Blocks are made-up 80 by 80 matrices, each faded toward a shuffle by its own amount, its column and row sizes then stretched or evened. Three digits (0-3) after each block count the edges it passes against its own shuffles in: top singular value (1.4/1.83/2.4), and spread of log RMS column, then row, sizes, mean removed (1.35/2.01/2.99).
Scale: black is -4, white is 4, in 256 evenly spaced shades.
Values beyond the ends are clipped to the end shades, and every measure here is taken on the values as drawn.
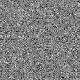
2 0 1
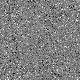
0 0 0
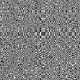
3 2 1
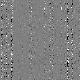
1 3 0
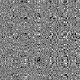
3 2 2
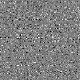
1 0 2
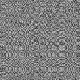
3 0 2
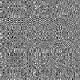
3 2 1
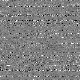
0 0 3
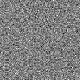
2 0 0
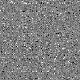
2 1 1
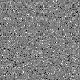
2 0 0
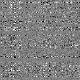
0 2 3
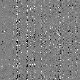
1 3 1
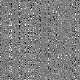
2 3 0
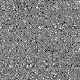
2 0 1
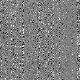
1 3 0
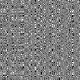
3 3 0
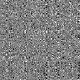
2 2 0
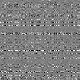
3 0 3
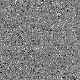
1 1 0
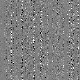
0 3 0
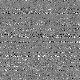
0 0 3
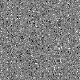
1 2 0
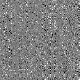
2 2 0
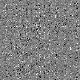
0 2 1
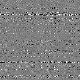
1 1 3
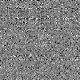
2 0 2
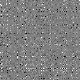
2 2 2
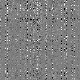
1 3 2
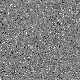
1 0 0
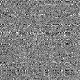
2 0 2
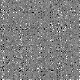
1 2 2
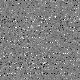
0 0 2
